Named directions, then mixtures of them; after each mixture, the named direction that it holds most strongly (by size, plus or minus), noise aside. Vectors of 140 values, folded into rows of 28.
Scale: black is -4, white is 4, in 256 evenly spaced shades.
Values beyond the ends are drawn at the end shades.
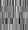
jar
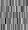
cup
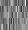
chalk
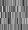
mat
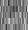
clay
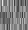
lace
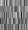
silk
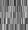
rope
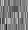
clay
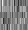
lace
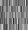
chalk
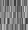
rope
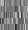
silk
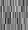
cup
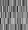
mat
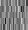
cup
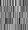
jar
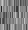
lace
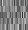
lace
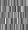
cup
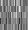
silk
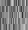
chalk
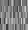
rope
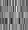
jar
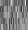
chalk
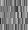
silk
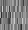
mat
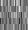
silk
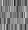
rope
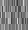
mat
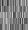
lace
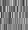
mat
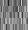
clay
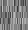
lace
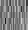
cup
